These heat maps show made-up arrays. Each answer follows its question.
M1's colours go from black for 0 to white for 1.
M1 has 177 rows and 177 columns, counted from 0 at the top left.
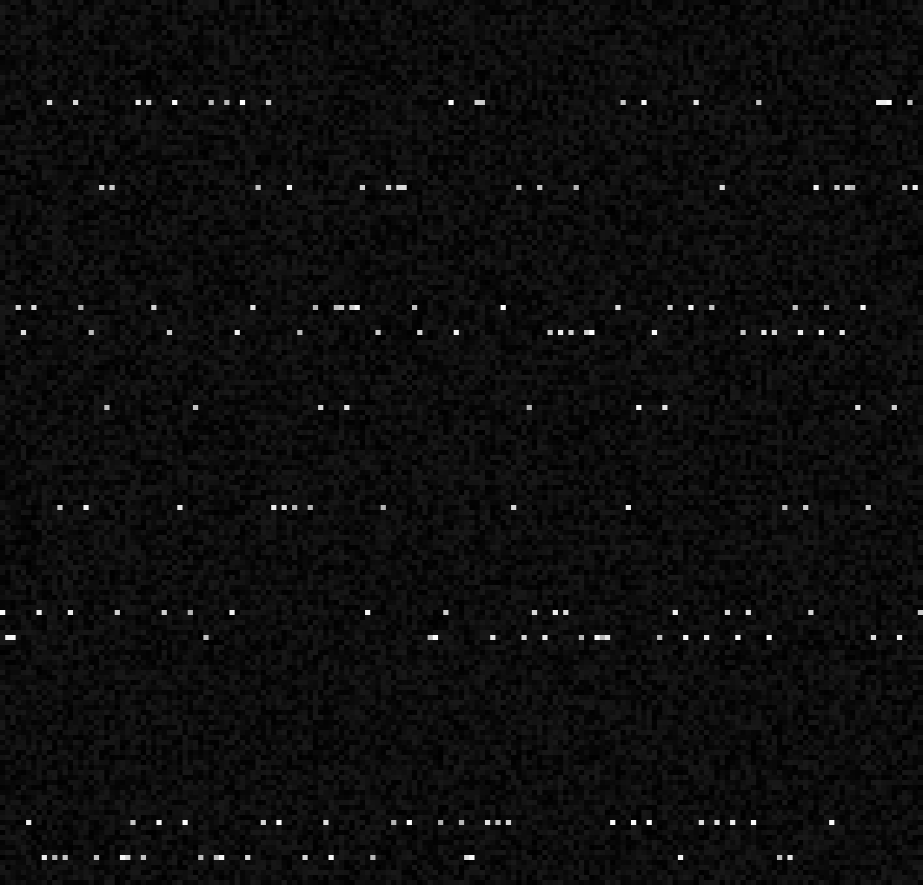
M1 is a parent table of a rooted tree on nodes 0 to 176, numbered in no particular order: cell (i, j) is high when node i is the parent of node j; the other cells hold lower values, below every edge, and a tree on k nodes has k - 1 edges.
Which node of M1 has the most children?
164
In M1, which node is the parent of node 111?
127
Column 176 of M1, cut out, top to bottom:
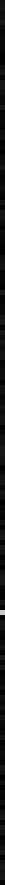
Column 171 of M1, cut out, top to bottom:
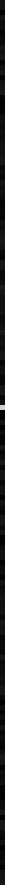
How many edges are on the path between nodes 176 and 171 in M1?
3
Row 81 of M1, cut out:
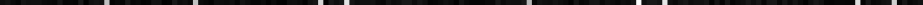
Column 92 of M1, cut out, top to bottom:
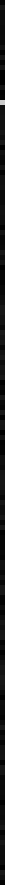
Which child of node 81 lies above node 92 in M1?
20
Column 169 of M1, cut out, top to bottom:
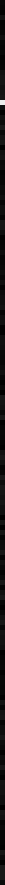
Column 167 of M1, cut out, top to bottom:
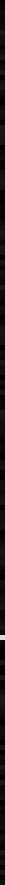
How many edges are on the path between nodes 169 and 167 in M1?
4
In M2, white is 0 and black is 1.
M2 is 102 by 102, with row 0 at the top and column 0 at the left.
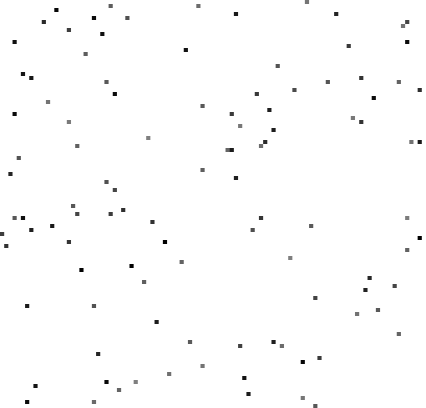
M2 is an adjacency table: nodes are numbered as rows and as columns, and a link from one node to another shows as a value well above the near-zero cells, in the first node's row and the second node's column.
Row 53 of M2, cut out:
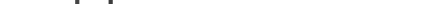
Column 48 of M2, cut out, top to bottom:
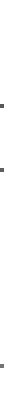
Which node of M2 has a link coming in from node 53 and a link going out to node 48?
node 26
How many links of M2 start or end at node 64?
2
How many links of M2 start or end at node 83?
2
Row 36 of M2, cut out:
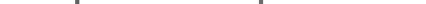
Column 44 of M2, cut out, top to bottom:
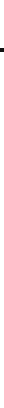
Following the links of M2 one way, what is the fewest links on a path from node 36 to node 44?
7
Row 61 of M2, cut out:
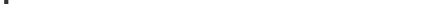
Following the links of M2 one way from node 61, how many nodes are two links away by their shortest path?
2
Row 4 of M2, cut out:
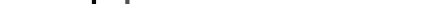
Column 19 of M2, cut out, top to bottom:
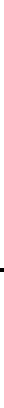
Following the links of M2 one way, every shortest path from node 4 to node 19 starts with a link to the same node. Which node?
node 30
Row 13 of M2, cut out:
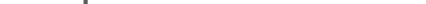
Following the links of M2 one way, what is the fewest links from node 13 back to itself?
7
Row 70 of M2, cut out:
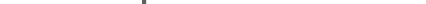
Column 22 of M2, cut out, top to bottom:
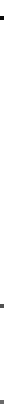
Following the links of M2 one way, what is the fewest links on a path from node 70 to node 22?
4
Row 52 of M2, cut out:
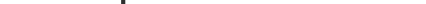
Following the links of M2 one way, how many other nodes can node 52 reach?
2
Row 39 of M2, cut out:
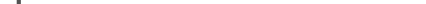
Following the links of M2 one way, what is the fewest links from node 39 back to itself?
6
